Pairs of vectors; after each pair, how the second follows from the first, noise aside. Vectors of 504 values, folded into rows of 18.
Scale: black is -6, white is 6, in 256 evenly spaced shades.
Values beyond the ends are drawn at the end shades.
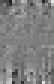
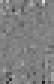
negated, partly zeroed.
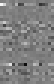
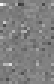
partly zeroed.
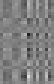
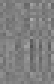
wrapped around, negated, shrunk.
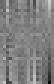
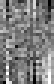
negated, scaled up.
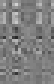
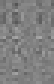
negated, shrunk.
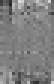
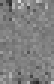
partly zeroed.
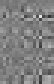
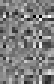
negated, scaled up.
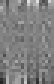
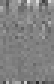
partly zeroed.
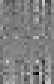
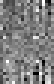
scaled up.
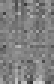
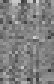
reversed.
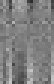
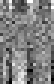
negated, scaled up.
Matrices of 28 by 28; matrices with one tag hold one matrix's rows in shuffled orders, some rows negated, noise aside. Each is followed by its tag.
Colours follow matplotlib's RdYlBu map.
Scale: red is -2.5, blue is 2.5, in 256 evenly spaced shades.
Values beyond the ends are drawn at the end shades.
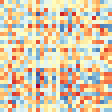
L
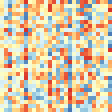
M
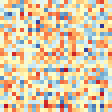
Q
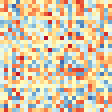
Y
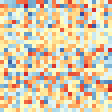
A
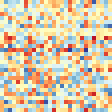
A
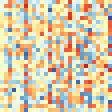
M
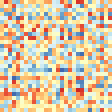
Y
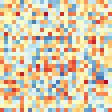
Q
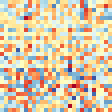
A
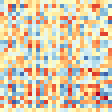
L
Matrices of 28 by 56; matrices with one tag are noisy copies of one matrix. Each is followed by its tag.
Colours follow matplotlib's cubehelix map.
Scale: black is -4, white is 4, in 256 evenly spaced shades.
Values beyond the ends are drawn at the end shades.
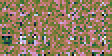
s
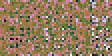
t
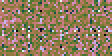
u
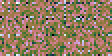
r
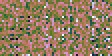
t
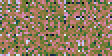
r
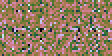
u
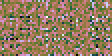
t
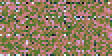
r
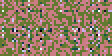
u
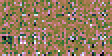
s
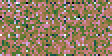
r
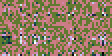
s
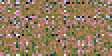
r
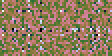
u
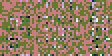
t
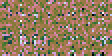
s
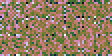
r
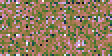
r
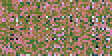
t
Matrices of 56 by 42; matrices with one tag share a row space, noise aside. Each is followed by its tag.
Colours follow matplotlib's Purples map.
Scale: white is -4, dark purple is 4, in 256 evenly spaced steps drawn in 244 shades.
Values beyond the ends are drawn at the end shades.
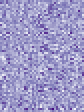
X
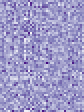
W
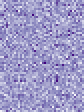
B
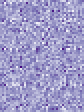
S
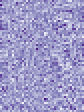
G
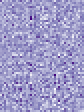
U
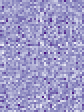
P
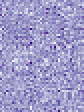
U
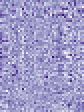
G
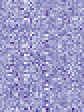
W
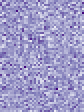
X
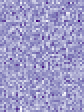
S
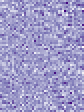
G
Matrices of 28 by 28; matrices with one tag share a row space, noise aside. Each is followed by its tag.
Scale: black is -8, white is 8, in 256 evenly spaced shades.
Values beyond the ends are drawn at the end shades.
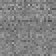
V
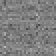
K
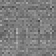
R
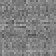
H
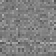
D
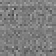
V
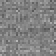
D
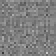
H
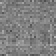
D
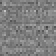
K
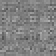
D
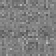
H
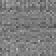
R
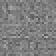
K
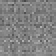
V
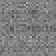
H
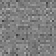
R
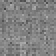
H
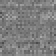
D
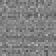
K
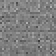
R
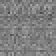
V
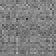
R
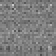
V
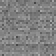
R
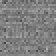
K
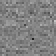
D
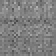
V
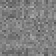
K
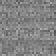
D
